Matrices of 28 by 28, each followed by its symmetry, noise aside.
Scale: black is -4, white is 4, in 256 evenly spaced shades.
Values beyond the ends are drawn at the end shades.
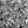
antisymmetric.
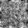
antisymmetric.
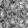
mirrored top to bottom.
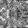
mirrored top to bottom.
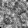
symmetric across the other diagonal.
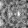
mirrored top to bottom.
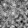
symmetric.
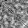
symmetric.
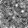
symmetric across the other diagonal.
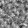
symmetric across the other diagonal.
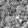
symmetric.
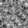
antisymmetric.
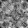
symmetric.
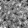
antisymmetric.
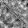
symmetric across the other diagonal.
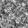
symmetric across the other diagonal.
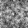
mirrored top to bottom.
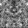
mirrored left to right.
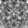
mirrored left to right.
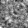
symmetric across the other diagonal.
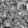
antisymmetric.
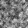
symmetric.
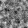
symmetric across the other diagonal.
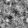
symmetric across the other diagonal.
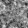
antisymmetric.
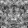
mirrored left to right.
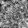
symmetric.
